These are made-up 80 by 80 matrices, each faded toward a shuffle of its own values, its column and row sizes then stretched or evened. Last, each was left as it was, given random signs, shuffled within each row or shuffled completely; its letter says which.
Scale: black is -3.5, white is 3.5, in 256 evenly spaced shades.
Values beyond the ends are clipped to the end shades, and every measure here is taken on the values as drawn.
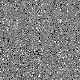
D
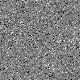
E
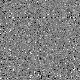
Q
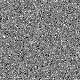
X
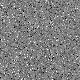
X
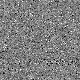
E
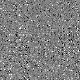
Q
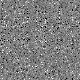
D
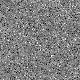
X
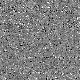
E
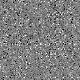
Q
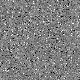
E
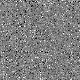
D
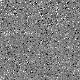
D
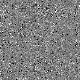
D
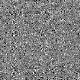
Q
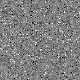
D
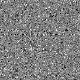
Q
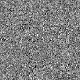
Q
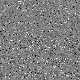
E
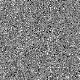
D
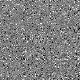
Q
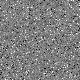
X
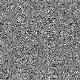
D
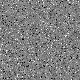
X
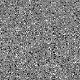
Q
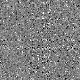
Q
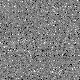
E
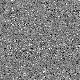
E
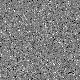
X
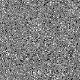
Q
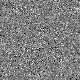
E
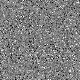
E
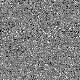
E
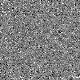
E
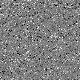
E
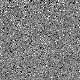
D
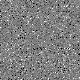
D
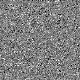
D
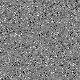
E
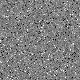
X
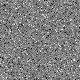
X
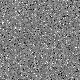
X
